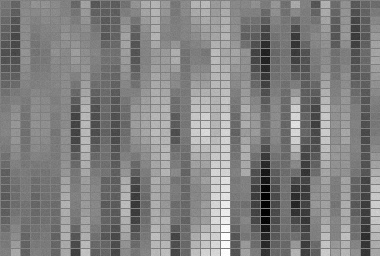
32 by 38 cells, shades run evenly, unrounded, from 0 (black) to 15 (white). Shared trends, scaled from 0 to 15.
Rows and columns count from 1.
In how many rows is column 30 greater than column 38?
12
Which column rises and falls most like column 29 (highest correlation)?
8
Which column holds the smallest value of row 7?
27
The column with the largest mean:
23
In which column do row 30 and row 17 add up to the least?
37
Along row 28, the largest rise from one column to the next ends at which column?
38
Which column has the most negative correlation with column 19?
22
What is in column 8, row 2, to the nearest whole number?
7
